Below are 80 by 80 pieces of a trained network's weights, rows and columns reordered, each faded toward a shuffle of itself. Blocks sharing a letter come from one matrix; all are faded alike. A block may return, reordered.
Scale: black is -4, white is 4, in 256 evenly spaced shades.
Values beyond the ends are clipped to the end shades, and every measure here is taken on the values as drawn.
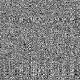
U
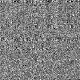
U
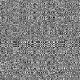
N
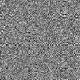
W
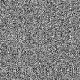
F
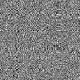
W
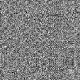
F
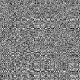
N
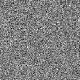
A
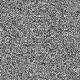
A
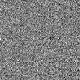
A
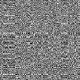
N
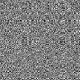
W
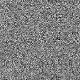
A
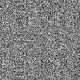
U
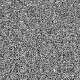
A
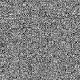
A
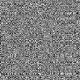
W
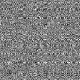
N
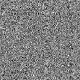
A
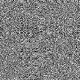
A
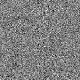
A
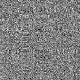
U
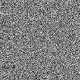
A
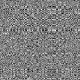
N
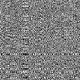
W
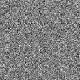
F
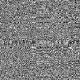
W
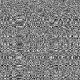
N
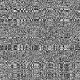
N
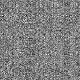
U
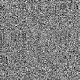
A
